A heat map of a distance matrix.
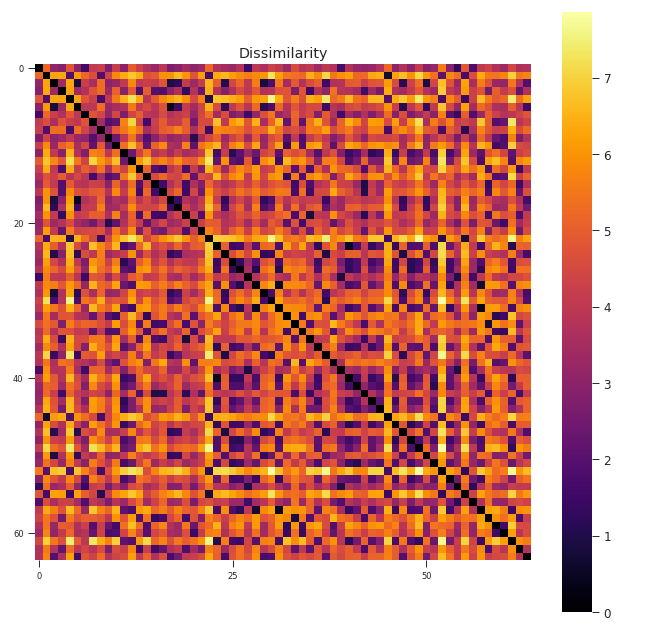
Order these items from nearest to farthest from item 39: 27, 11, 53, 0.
27, 0, 53, 11
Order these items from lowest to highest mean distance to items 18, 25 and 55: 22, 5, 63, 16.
5, 63, 22, 16
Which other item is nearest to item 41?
51
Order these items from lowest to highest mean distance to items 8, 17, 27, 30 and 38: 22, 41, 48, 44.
48, 41, 44, 22
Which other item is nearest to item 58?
33
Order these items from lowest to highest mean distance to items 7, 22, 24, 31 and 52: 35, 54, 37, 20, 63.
20, 54, 63, 37, 35
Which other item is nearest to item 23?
40
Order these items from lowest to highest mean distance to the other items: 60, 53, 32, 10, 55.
53, 60, 32, 10, 55
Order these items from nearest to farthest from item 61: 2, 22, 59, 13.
2, 13, 59, 22
